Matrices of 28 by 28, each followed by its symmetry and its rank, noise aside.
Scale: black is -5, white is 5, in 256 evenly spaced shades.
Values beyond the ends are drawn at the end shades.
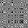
symmetric, rank two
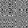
no symmetry, rank three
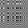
symmetric, rank one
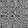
no symmetry, rank three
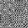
symmetric, rank three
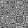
symmetric, rank three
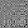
symmetric, rank three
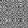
no symmetry, rank two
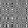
no symmetry, rank one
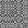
symmetric, rank two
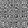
symmetric, rank three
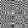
no symmetry, rank two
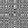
symmetric, rank two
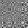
symmetric, rank two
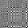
symmetric, rank one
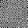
symmetric, rank three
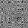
symmetric, rank three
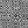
symmetric, rank three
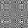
no symmetry, rank two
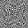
symmetric, rank three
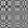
symmetric, rank one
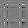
symmetric, rank one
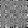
no symmetry, rank two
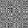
no symmetry, rank two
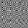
no symmetry, rank three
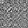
symmetric, rank three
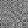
no symmetry, rank three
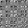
symmetric, rank two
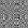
no symmetry, rank three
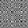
symmetric, rank two
